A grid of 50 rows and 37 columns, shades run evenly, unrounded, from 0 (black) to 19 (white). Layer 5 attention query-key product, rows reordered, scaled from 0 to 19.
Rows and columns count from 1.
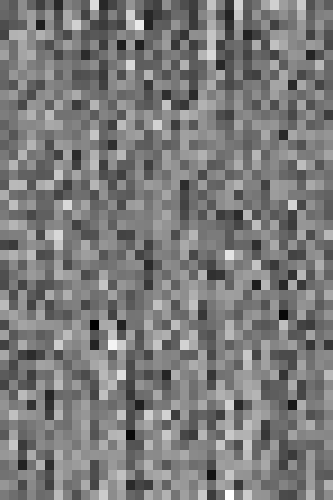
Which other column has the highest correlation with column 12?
28
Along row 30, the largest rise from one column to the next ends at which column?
6
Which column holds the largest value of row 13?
18
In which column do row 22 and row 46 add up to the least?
33
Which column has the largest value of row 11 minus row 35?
11
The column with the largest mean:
7
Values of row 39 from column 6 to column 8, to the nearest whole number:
9 14 9
